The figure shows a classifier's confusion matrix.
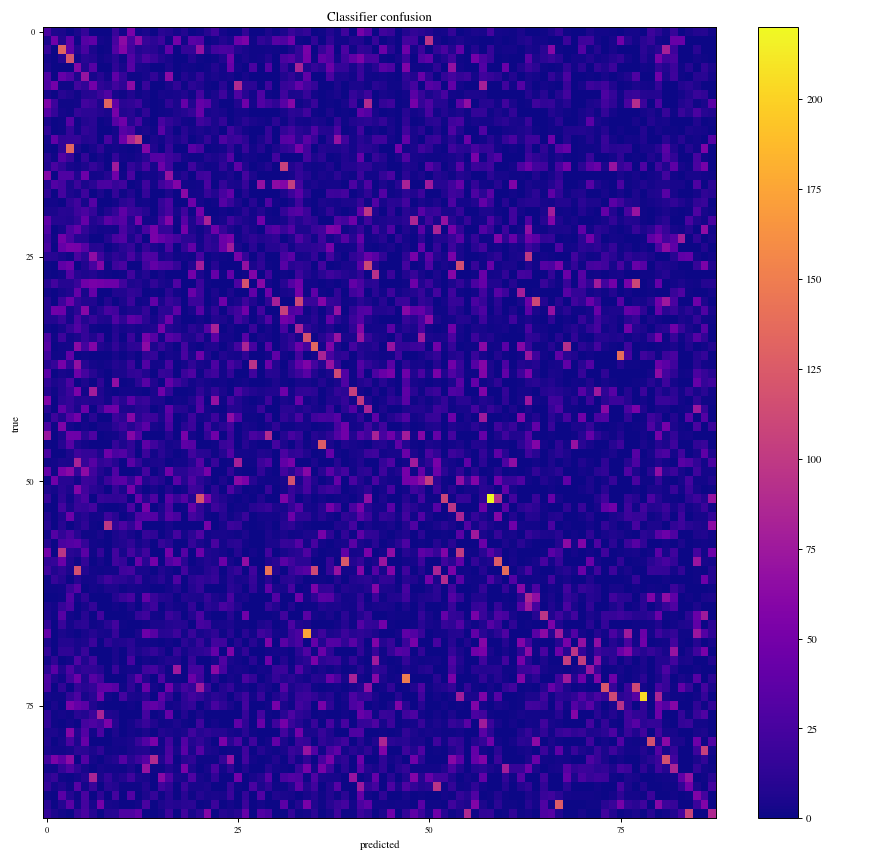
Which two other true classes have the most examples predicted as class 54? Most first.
26, 58
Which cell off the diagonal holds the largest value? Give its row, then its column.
52, 58
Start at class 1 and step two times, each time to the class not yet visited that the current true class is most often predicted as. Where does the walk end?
32
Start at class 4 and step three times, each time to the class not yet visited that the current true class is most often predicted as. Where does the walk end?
51
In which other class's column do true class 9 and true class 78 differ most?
3
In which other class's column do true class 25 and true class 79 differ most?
63
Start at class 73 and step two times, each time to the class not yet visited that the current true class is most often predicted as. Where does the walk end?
57
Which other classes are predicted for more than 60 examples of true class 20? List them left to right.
42, 66, 77
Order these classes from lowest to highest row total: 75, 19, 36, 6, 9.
9, 19, 36, 6, 75
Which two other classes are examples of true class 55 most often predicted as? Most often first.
8, 87
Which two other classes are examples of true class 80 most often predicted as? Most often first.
86, 34
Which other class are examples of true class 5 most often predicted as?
16
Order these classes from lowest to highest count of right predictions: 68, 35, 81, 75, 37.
68, 37, 75, 81, 35
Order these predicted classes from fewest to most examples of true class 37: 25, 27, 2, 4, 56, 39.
39, 25, 56, 2, 4, 27
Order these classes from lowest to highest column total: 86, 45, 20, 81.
45, 86, 81, 20
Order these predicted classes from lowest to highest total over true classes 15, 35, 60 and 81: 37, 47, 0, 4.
47, 0, 37, 4
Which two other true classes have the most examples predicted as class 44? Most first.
79, 59
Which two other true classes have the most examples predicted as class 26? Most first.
28, 35
